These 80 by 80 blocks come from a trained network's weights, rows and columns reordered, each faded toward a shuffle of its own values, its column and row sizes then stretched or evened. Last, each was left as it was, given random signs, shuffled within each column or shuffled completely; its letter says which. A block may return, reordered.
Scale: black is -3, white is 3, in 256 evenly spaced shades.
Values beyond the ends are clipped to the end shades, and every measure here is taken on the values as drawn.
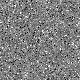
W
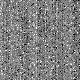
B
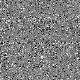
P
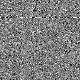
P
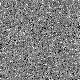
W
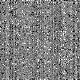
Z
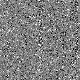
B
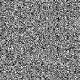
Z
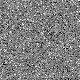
W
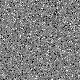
W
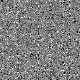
B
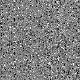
B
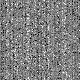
B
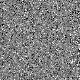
B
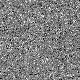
W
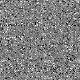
P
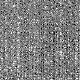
Z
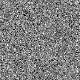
P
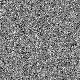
W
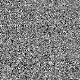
P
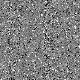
B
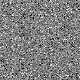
P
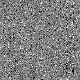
B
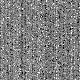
B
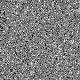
W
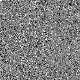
B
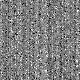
B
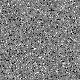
W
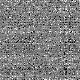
Z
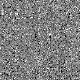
P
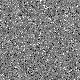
W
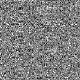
Z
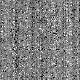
Z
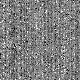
B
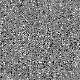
P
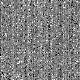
Z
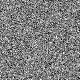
W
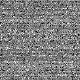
Z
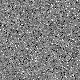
W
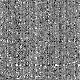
Z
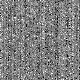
B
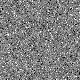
W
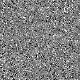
P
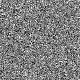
W
